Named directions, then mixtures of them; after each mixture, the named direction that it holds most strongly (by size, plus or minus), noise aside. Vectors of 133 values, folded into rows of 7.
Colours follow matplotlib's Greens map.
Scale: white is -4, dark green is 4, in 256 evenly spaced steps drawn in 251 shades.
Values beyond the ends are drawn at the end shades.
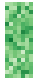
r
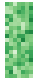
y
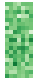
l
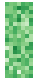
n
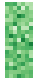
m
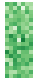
m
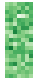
m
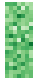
m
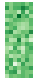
l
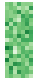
n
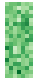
n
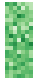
m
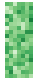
y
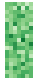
m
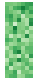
n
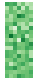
m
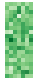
r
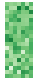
r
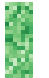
r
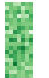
l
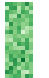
r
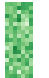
n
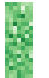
m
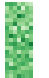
m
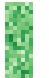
r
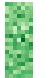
m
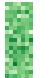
l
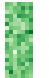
y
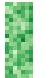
y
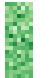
m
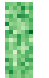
l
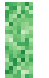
r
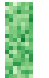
y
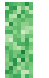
r
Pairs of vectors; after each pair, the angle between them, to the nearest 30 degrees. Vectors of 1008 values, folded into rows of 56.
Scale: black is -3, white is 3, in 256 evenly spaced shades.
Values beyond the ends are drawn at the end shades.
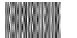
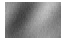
90 degrees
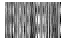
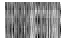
150 degrees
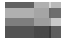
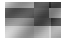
150 degrees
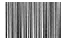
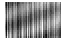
30 degrees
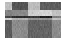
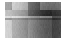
120 degrees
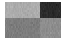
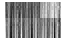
120 degrees
